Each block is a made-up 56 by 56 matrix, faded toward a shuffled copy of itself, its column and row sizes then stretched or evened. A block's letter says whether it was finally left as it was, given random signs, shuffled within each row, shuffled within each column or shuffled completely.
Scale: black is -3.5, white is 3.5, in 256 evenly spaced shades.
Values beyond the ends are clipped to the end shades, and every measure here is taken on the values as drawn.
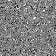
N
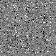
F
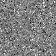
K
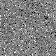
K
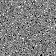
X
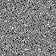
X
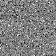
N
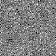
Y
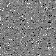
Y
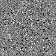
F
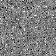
F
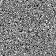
X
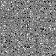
Y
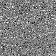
N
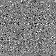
N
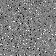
X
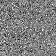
X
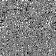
Y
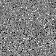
N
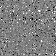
F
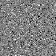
Y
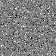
X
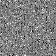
K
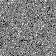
X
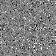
F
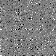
F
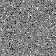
K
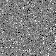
K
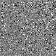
F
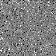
F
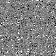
F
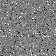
N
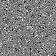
X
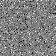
N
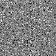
F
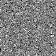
K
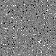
Y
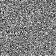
N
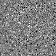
F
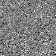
N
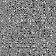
Y
